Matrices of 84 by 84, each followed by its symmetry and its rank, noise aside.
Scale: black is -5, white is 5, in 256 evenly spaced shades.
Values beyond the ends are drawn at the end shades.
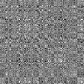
symmetric, rank four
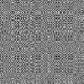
no symmetry, rank three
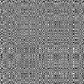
no symmetry, rank four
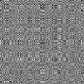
no symmetry, rank three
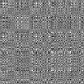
symmetric, rank three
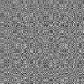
antisymmetric, rank four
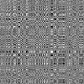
symmetric, rank two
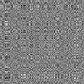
no symmetry, rank four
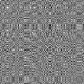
symmetric, rank four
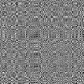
no symmetry, rank four
